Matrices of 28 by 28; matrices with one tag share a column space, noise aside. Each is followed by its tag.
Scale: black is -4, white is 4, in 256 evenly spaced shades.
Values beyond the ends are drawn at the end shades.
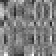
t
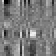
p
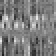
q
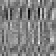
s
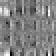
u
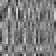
s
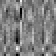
s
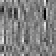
s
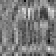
s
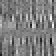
q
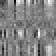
p
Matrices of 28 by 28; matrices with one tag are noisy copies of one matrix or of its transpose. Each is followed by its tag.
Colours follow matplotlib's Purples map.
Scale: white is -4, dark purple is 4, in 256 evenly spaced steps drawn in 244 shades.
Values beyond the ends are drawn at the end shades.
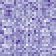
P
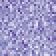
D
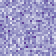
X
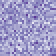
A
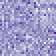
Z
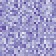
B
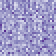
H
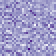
D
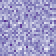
A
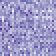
Z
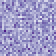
H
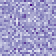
H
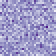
X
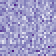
B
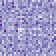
H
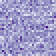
X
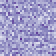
X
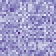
P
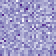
A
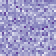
X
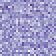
H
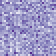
Z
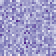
X
